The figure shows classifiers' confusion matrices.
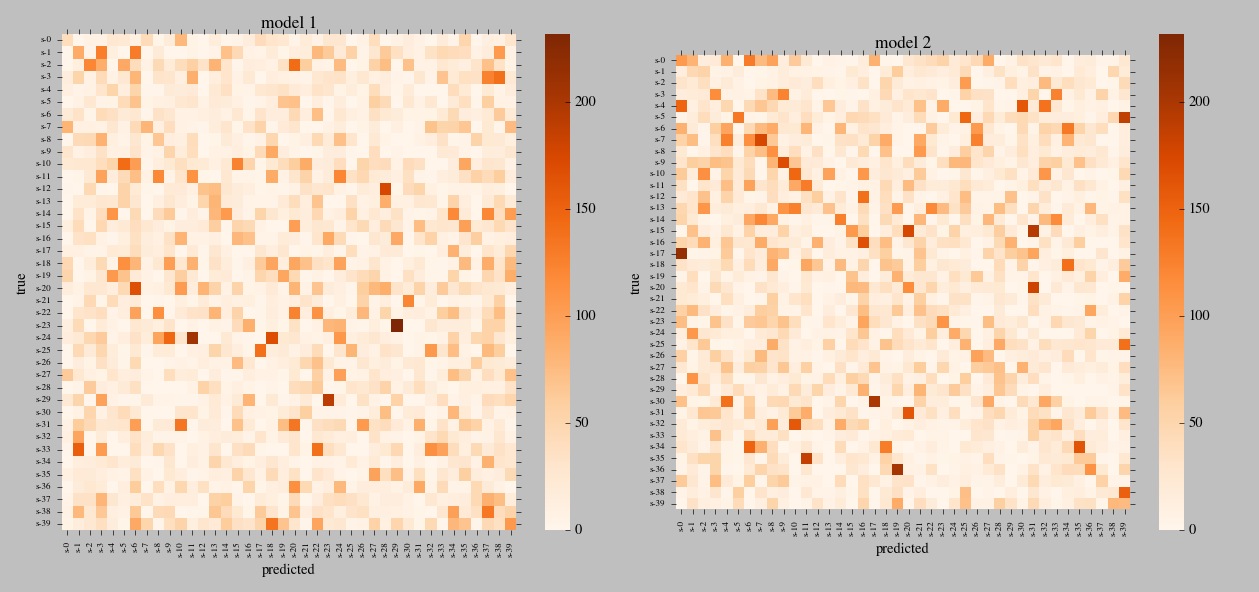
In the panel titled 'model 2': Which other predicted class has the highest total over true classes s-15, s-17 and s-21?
s-31
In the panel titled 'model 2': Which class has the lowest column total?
s-38
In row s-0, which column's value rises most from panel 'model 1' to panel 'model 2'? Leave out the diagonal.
s-6
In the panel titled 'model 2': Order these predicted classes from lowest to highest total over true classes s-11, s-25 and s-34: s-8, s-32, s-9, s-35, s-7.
s-9, s-32, s-7, s-8, s-35
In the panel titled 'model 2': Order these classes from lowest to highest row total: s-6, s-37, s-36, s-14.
s-37, s-36, s-14, s-6
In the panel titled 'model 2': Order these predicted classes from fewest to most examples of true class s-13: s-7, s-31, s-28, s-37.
s-37, s-7, s-31, s-28
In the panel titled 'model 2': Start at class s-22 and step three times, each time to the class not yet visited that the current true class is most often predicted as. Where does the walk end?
s-39
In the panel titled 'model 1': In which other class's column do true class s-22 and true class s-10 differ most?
s-5
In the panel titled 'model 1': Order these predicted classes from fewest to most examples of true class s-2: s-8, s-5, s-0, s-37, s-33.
s-0, s-33, s-8, s-37, s-5
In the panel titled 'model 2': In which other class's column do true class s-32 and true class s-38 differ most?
s-10
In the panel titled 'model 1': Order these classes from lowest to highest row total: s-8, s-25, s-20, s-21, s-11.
s-21, s-8, s-25, s-11, s-20
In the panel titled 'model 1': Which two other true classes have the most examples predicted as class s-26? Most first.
s-31, s-22
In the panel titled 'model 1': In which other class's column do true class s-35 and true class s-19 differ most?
s-4
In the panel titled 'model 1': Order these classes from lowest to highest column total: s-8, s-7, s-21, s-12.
s-7, s-12, s-21, s-8
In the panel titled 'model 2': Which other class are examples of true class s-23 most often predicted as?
s-16
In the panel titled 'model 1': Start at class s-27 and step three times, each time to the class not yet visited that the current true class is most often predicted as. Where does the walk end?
s-8
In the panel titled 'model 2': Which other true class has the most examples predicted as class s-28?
s-25
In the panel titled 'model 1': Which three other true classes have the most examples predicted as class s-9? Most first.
s-24, s-18, s-14
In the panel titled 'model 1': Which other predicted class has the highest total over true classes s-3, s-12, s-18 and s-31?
s-6
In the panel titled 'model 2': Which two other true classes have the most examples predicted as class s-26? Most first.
s-7, s-6
